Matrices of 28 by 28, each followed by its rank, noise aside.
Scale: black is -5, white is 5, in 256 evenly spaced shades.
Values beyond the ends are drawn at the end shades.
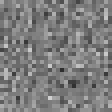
six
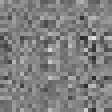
four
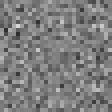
seven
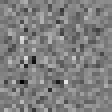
four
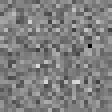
six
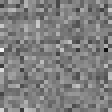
five
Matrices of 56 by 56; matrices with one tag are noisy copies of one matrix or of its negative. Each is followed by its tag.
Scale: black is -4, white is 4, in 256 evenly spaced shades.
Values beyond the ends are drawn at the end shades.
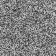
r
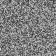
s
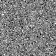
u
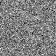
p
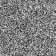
r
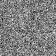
u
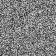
u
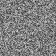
p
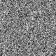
u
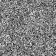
u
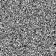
s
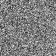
s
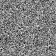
p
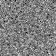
s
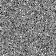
r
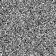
u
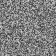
s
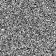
s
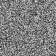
p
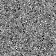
r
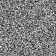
p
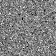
p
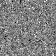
s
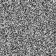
s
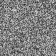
r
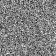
s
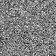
p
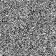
u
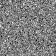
s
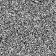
p
